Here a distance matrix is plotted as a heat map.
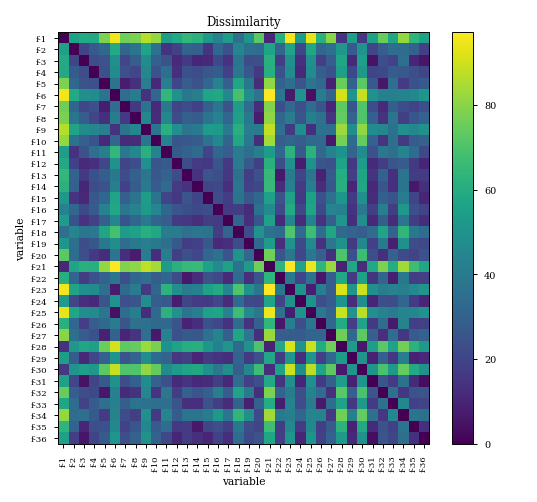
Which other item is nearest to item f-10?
f-27
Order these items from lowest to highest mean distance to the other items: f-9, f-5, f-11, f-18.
f-5, f-11, f-18, f-9
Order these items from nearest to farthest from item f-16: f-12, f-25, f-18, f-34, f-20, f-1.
f-18, f-12, f-20, f-1, f-34, f-25
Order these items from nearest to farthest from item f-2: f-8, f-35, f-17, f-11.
f-11, f-17, f-35, f-8
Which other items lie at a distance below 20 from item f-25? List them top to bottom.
f-6, f-9, f-23
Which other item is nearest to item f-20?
f-8
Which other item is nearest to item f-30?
f-28
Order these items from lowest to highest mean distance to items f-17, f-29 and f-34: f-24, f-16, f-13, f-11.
f-24, f-13, f-16, f-11
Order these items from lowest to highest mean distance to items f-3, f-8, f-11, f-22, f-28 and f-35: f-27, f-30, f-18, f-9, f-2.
f-2, f-27, f-18, f-30, f-9
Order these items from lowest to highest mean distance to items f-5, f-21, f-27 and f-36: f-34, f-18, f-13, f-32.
f-32, f-13, f-34, f-18
